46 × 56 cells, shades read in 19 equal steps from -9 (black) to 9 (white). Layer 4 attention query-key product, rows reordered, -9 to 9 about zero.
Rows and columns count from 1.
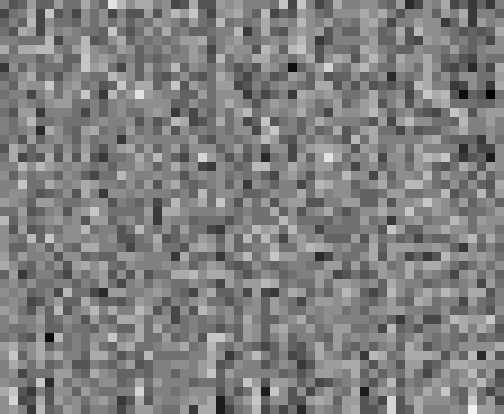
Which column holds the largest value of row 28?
35
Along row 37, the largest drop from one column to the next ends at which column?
45
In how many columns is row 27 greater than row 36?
28
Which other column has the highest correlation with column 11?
7
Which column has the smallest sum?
55
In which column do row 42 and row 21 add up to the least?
34
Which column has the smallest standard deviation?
19
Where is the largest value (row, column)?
46, 53
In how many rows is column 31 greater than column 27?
23
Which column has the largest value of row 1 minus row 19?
13
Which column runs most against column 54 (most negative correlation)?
42
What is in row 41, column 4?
-1
